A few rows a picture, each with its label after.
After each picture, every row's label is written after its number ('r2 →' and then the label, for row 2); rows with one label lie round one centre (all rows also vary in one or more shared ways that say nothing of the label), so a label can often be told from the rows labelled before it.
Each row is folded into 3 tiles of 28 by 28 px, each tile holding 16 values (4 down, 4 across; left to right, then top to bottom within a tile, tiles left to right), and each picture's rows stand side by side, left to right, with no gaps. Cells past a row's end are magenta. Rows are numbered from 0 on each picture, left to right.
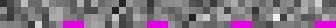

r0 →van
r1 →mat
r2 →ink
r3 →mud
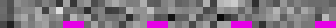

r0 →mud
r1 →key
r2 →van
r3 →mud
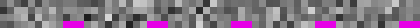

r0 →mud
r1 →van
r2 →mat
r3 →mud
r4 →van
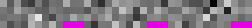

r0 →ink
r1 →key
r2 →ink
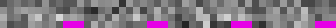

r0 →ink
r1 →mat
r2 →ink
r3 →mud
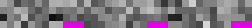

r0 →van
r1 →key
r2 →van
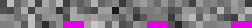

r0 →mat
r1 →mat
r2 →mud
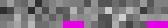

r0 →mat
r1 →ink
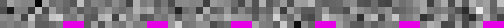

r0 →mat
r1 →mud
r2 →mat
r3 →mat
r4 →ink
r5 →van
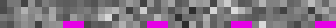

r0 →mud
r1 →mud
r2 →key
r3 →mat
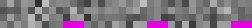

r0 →mat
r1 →van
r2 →van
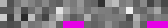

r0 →key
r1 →key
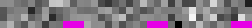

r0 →mat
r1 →ink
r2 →mud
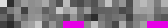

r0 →key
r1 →van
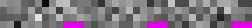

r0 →ink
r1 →key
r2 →key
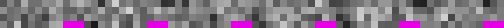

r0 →van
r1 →key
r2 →van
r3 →mud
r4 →mud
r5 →mud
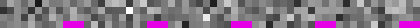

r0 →mat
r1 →key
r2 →ink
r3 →ink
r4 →van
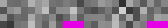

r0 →key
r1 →mat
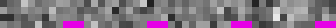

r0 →van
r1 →mat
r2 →van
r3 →mud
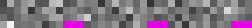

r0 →mat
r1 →key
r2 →key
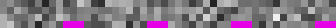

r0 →ink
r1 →key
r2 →ink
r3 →mud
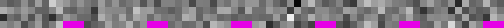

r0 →van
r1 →mud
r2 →mud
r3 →ink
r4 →key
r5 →mat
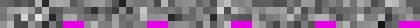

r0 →ink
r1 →mat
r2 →van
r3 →ink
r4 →mat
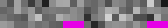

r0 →ink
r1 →mud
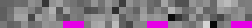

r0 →mud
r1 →mat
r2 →van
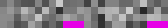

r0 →ink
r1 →ink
